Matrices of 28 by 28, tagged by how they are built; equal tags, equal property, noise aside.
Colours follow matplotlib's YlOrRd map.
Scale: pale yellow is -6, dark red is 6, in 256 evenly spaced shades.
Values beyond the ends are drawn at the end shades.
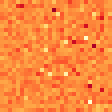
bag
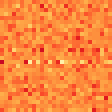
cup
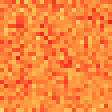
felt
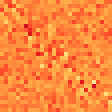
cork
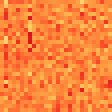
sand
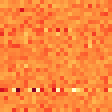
cup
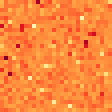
bag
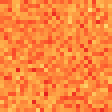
felt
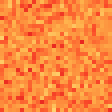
felt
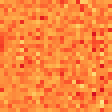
sand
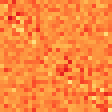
cork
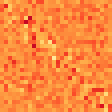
cork
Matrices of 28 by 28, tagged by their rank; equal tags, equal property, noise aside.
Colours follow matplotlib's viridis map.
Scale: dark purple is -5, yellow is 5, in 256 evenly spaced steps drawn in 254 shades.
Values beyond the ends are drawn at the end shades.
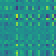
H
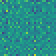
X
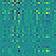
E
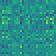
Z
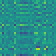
E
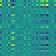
H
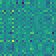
Z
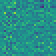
X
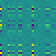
H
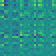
E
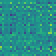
Z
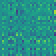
Z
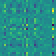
E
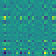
H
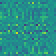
Z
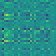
E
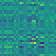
Z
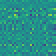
Z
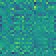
X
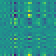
H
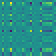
H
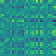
E
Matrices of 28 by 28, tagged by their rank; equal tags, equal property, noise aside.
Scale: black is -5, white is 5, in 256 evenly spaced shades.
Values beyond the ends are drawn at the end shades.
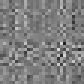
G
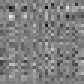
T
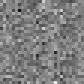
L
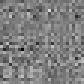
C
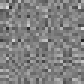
T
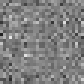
T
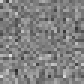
C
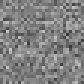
L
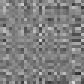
G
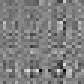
G
